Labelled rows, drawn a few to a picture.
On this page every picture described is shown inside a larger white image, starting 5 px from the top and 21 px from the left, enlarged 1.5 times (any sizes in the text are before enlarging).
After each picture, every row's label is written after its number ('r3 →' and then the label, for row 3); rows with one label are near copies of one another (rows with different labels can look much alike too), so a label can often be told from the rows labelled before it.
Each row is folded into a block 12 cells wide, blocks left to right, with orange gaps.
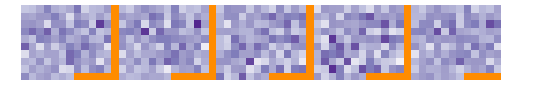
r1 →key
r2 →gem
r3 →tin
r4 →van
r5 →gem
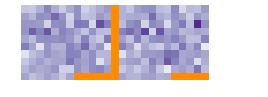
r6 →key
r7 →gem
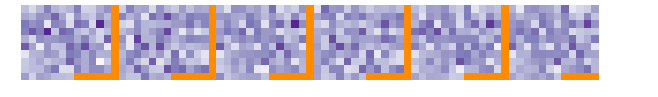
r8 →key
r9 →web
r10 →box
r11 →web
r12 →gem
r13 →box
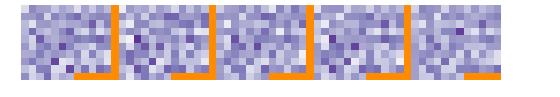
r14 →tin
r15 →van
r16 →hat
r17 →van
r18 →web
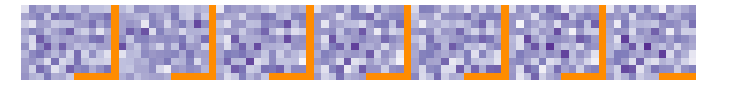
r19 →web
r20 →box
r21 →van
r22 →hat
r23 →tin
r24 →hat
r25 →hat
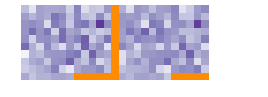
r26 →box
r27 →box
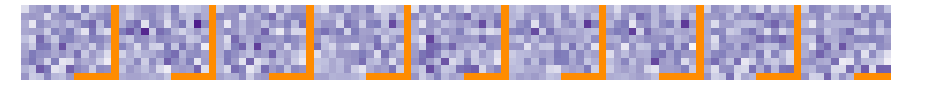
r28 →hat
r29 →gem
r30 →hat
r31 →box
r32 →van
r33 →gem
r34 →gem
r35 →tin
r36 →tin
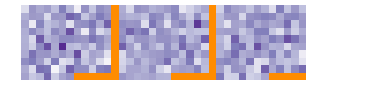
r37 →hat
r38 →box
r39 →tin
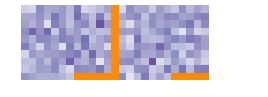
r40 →box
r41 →tin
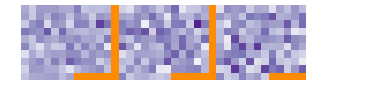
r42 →gem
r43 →key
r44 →van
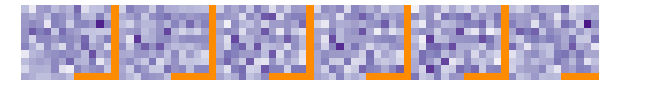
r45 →box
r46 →web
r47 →hat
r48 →web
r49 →van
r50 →key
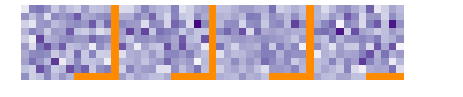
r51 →van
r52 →key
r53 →gem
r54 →gem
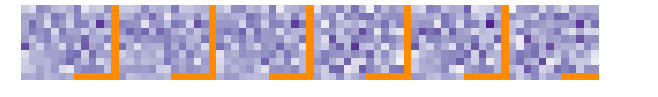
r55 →box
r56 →key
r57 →box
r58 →hat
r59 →box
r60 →van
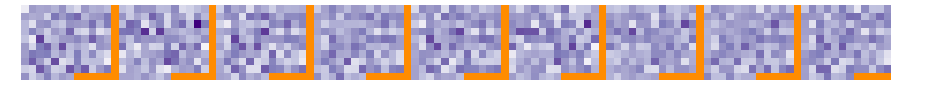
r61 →van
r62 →gem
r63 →web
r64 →tin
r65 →web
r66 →key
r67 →key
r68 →tin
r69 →hat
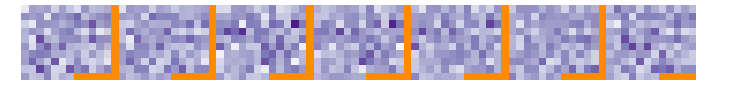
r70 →van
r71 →van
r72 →key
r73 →gem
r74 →box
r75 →tin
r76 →web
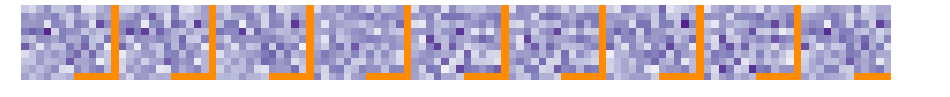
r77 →key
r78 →key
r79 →gem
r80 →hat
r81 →web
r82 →web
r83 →box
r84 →van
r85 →key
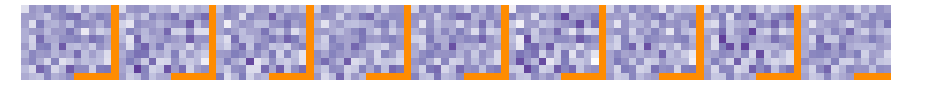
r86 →hat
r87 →van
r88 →tin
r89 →tin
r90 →hat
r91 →van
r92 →hat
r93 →web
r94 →hat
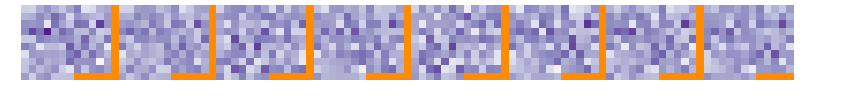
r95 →key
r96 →key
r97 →hat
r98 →box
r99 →hat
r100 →box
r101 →key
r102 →box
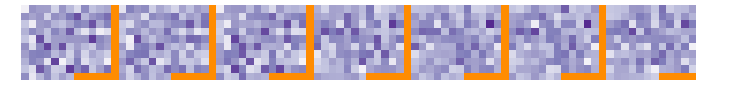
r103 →van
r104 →van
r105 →van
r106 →box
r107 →key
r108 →key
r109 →gem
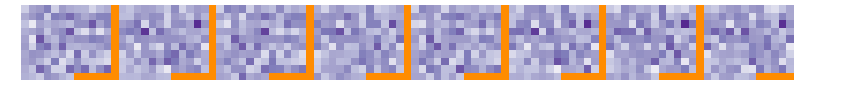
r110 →web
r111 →gem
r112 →web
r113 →key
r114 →web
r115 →gem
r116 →box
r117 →key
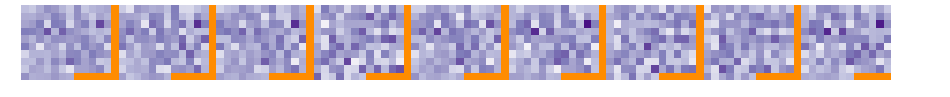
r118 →gem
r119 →box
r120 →key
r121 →tin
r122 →key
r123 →gem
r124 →tin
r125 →van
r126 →gem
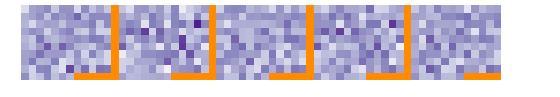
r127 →tin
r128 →box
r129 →tin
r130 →key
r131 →hat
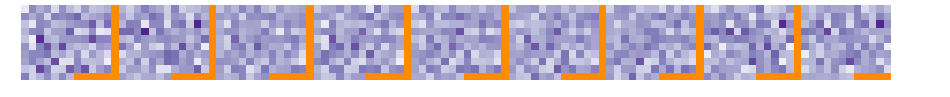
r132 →van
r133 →gem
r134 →hat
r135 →hat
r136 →web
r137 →web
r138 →tin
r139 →key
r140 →gem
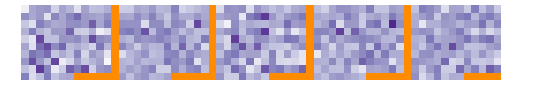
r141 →van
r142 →key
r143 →web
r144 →gem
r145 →tin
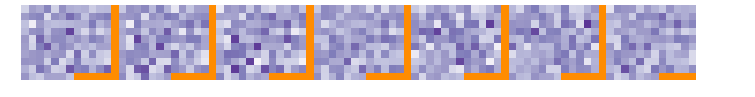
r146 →web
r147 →hat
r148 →van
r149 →tin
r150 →key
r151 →key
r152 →van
